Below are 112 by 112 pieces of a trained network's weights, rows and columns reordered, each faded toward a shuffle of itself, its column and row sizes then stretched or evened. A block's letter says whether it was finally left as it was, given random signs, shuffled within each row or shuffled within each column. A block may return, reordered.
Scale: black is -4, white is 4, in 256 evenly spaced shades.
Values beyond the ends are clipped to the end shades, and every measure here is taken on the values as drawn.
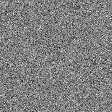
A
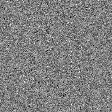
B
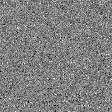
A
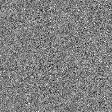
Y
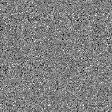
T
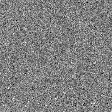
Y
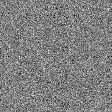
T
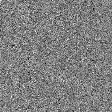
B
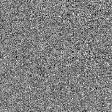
T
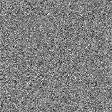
T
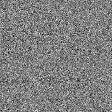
T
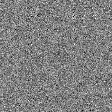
Y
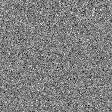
A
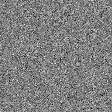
B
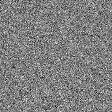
A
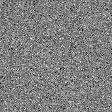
A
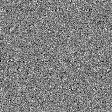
A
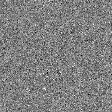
Y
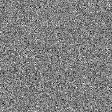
Y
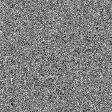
B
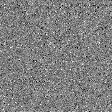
A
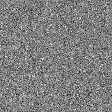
A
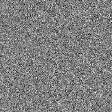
T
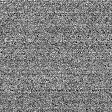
A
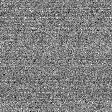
A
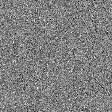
B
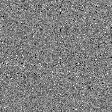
Y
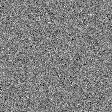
A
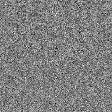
T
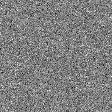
B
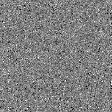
T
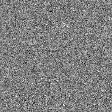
Y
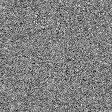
A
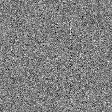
B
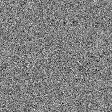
A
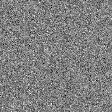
B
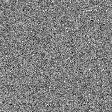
A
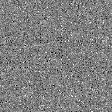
T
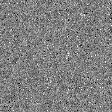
Y
